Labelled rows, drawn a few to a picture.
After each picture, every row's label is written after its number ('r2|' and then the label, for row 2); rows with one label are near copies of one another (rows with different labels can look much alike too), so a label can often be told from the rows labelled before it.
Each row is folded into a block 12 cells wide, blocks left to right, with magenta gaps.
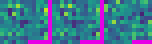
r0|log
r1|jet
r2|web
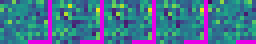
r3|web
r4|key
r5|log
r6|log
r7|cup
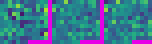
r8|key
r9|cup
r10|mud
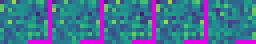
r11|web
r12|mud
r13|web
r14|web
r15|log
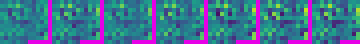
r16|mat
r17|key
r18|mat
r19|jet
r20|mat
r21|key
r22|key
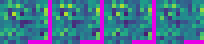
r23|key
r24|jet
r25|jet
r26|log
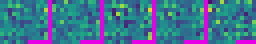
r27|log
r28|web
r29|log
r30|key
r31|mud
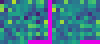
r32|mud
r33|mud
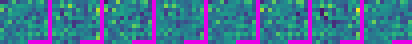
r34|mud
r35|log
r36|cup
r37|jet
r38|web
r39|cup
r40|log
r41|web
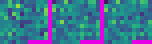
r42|key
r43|web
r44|cup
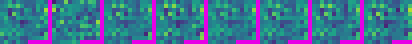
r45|log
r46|mud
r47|jet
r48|jet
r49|key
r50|key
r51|jet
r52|key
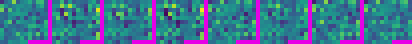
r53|cup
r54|log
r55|key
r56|log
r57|mud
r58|mat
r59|web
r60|cup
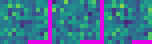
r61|jet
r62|cup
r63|mat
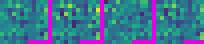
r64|mat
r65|log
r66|cup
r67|mat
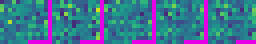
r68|web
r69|log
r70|mud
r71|mat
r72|key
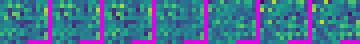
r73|key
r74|log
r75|key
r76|jet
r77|mud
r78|cup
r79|web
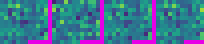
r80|mat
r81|mud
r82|mat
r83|log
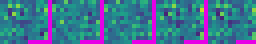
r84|jet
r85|web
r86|web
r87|mat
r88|log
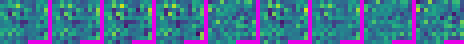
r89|mat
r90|key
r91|key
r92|jet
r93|mud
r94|log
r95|log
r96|mud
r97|mud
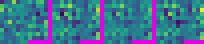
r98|web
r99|mat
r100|mat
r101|log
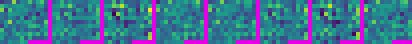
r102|mud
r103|key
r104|log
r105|cup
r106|mud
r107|log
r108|mat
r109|mud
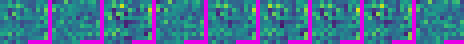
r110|log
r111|mud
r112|key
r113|mud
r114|log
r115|jet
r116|log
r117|mat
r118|mud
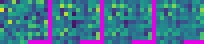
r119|mud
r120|jet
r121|jet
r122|log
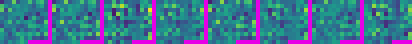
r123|mud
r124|mud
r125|log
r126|jet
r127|mud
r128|log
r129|mud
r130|jet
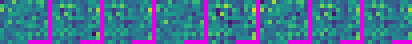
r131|cup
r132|jet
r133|log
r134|web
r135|log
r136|cup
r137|jet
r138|log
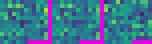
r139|log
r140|jet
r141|mud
